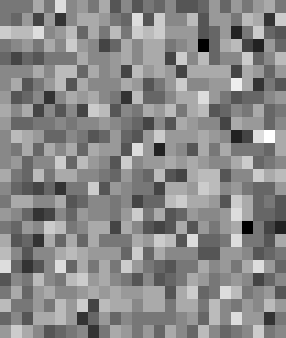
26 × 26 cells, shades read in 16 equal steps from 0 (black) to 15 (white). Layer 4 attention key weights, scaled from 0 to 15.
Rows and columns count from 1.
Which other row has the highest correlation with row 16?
7
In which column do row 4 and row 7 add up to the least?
24
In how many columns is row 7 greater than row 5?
10
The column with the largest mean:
18
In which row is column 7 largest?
4
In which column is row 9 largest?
9
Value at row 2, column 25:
3
